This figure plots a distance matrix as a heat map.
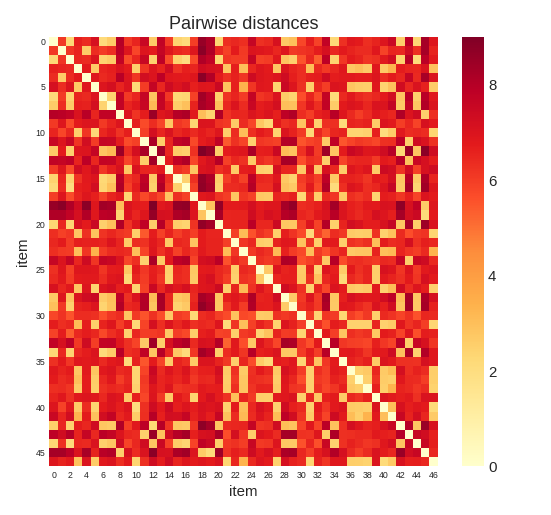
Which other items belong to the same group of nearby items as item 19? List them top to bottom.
8, 18, 45
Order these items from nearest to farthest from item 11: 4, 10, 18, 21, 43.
43, 21, 10, 18, 4
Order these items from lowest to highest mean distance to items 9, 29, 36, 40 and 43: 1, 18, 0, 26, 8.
26, 0, 1, 8, 18
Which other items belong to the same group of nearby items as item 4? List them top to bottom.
1
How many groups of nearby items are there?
6
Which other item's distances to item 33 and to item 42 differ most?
12
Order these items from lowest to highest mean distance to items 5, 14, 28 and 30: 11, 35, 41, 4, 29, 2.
35, 2, 29, 41, 11, 4
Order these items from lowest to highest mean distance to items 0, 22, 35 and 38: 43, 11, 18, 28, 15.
15, 28, 11, 43, 18
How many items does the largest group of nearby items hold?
13
